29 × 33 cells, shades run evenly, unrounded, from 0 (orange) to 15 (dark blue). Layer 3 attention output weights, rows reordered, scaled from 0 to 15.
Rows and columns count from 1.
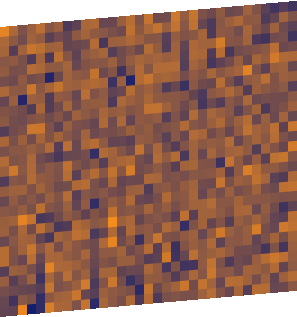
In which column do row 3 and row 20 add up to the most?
12
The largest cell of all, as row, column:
29, 4
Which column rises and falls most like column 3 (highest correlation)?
27
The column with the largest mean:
21
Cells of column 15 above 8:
9
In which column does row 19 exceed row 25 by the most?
6
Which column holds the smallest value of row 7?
28
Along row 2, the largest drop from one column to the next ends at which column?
15
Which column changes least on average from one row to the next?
23
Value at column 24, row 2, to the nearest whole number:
11
